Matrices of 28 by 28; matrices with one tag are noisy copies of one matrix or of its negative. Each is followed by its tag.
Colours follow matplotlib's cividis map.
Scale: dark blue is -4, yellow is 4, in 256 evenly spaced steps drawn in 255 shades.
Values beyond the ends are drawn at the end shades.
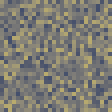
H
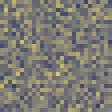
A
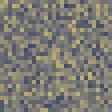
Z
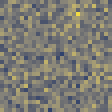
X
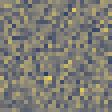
H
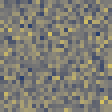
H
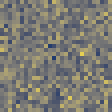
X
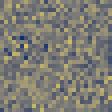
H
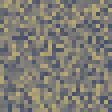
H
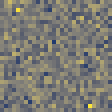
H
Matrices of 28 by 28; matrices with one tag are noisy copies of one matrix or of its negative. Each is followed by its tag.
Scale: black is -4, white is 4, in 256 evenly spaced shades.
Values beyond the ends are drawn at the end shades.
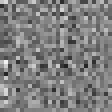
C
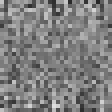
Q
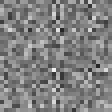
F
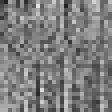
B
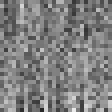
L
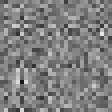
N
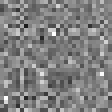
N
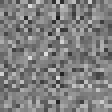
F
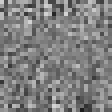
Q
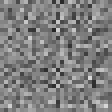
F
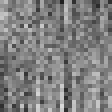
B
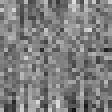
L
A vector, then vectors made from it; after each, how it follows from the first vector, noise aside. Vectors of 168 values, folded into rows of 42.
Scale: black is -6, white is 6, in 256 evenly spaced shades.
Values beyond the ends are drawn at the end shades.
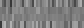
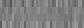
shrunk.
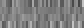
reversed, negated.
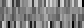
reversed, scaled up.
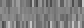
reversed, negated.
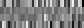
reversed, scaled up.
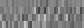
wrapped around, negated.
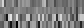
wrapped around, scaled up.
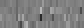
wrapped around, partly zeroed.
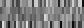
reversed, scaled up.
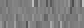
reversed, negated, partly zeroed.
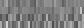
wrapped around, negated.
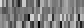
wrapped around, scaled up.
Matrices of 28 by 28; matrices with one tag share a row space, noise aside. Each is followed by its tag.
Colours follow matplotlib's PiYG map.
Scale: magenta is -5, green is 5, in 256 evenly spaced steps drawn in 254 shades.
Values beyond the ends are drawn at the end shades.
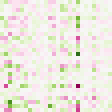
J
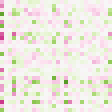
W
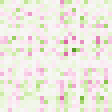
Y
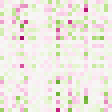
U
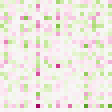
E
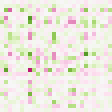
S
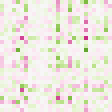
U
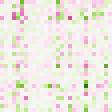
U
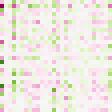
W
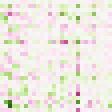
J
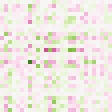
S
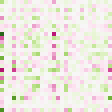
W
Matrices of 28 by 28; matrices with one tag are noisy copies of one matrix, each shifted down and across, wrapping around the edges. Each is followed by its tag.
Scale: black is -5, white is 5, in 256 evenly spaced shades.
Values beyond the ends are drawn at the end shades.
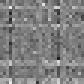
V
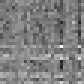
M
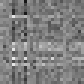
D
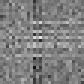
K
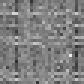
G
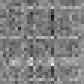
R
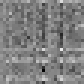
M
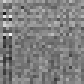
K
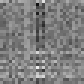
K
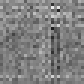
K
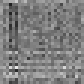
K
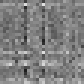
M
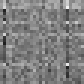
R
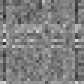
D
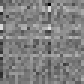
V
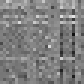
D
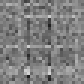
R
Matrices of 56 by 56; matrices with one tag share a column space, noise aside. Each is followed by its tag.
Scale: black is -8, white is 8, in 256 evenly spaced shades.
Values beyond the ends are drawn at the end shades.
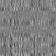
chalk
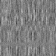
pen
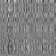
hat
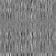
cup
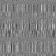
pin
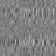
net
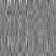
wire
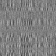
chalk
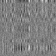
hat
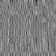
wire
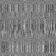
pin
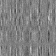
pen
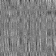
wire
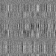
pin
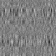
net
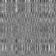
hat
